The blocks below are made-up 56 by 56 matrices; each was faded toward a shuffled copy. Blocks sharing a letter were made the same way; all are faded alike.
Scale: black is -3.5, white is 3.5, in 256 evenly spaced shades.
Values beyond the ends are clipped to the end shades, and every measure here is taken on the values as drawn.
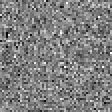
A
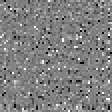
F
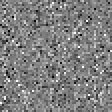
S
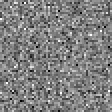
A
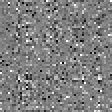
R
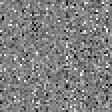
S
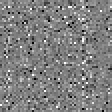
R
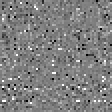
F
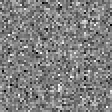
S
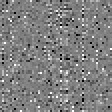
R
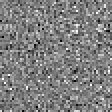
A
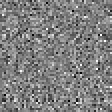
A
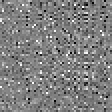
R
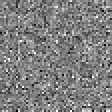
A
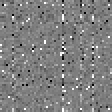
R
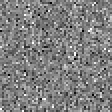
S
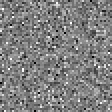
S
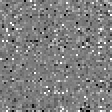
F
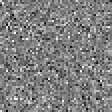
A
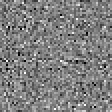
A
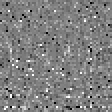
F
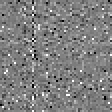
R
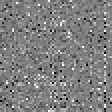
R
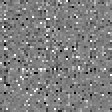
F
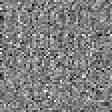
A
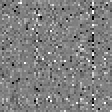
R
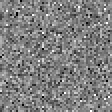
S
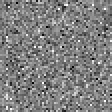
S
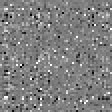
F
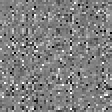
R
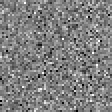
S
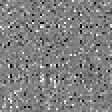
F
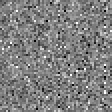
S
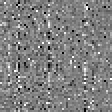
R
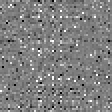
F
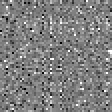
R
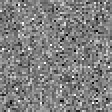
S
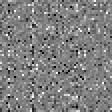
R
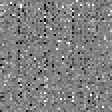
F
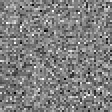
A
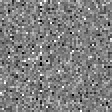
S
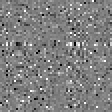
F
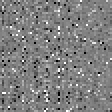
F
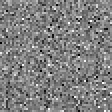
S
